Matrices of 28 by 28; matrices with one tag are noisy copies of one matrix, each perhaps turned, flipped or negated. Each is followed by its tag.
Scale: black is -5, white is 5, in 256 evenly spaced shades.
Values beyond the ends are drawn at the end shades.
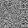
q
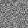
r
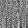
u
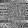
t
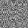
r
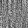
u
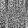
t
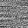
u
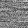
u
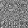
q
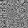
q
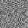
r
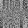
t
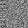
q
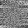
t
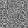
q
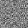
r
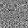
q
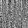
u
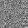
q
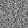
r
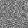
r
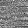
u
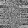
t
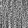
u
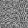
r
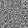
q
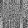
t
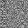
q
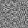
r
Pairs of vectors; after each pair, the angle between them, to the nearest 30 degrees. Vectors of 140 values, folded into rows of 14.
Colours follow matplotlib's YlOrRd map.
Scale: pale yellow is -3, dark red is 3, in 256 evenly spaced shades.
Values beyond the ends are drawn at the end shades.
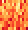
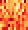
30 degrees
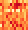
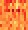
150 degrees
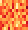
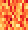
90 degrees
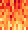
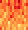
30 degrees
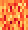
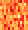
30 degrees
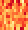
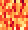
150 degrees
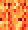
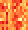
150 degrees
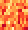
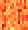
30 degrees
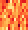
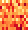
120 degrees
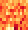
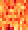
150 degrees
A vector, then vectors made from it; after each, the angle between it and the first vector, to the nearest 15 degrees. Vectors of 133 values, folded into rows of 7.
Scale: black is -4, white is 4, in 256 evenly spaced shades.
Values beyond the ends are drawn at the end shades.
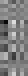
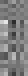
165 degrees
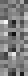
150 degrees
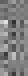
165 degrees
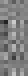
15 degrees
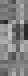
60 degrees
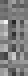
165 degrees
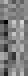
30 degrees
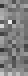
75 degrees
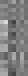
150 degrees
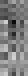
150 degrees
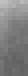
90 degrees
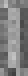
105 degrees
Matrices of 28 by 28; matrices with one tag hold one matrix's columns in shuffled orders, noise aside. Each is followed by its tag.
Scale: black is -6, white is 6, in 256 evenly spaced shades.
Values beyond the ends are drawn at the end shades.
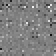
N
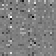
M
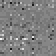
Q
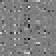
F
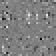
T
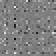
F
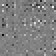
N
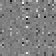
M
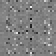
F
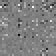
N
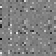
F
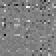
N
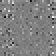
M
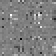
T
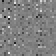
M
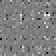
T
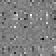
T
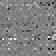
Q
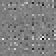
Q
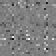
Q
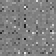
F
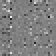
M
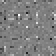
T
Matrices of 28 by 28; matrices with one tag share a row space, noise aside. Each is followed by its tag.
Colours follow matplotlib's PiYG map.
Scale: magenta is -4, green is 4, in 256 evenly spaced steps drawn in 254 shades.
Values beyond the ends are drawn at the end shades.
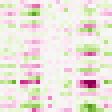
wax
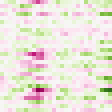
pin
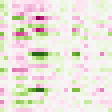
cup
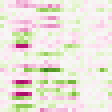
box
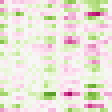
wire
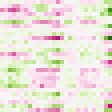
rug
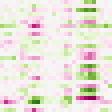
wax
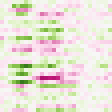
box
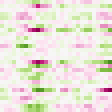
pin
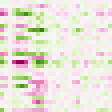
cup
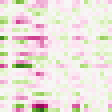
cup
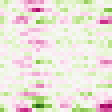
pin
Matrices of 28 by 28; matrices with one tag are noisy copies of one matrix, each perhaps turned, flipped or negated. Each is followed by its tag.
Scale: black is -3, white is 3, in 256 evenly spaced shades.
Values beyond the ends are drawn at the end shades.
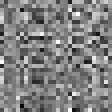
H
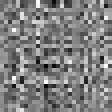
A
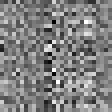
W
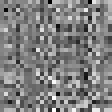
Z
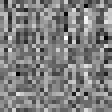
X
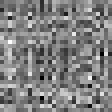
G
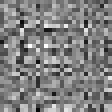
A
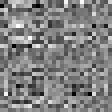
X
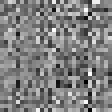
Z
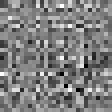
A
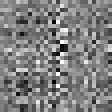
W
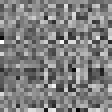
H
